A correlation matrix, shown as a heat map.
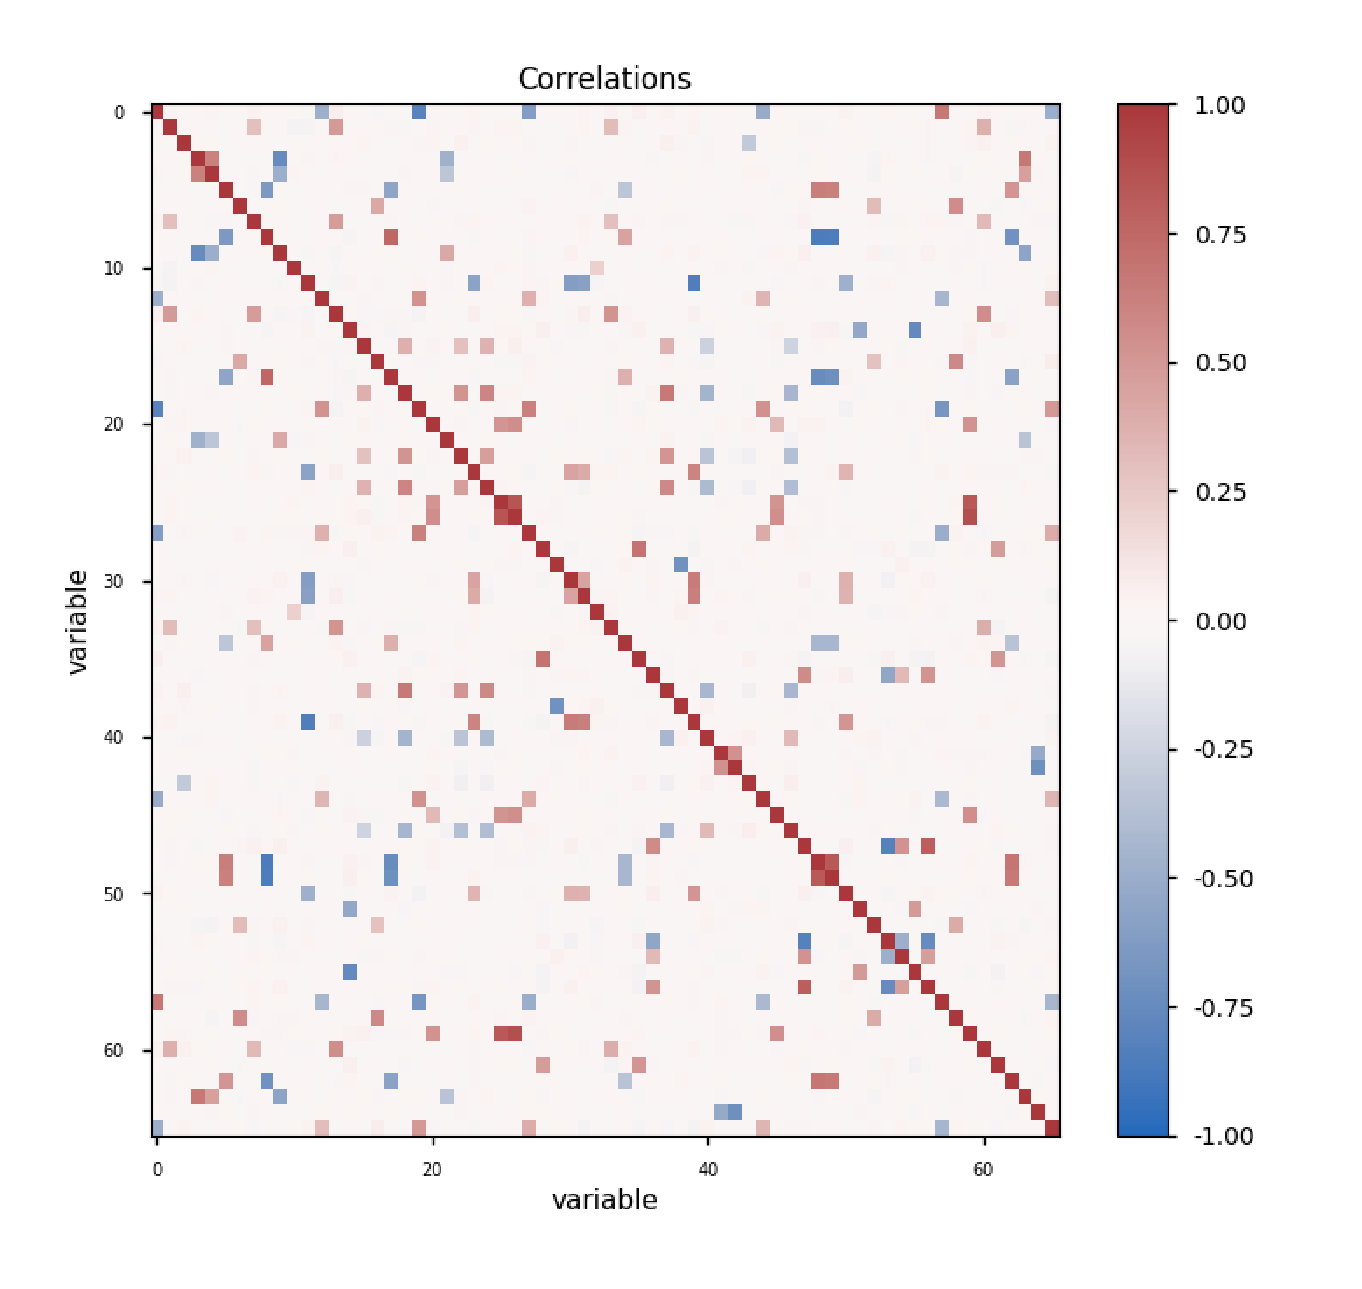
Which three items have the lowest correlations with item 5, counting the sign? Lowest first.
8, 17, 34
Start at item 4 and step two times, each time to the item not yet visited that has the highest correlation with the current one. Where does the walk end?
63
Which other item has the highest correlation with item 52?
58
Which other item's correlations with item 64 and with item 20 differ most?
42
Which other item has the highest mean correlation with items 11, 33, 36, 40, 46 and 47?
56
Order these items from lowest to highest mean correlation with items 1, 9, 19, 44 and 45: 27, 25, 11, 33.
11, 33, 25, 27
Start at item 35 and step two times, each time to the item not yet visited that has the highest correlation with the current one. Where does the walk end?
61
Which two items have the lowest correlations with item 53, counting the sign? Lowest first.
47, 56
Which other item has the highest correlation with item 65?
19
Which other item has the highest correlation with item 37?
18
